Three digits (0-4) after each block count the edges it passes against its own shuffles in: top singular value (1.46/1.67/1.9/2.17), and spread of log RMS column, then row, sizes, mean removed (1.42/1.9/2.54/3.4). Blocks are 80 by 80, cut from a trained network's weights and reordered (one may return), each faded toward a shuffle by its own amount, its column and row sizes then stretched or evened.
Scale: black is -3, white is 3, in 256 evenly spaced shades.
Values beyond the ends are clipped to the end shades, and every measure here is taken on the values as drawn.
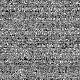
2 1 2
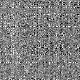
1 1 3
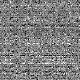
3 2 2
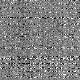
1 0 4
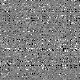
1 2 3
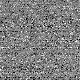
0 1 2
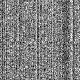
4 1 0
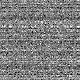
4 2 1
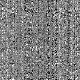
2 3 2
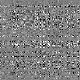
1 3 4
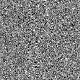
0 1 0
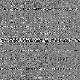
3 2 4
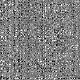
1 2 3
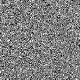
0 1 0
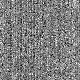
2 0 0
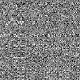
2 1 2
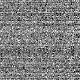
3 2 0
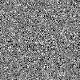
0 1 2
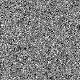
0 1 1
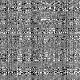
3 0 4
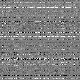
4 1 4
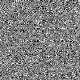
1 0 3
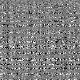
1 0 4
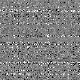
0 2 4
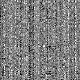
3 3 1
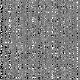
1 4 3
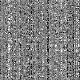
3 3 1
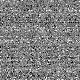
1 0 2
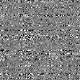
1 2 4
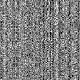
3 2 0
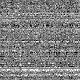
4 0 3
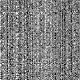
4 3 1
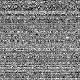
4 0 3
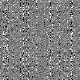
1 4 0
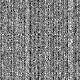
4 2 1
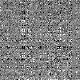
2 3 2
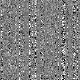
2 4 1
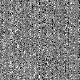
0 3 0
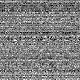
4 0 3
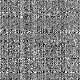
3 0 3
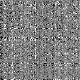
2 2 3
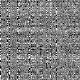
3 4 0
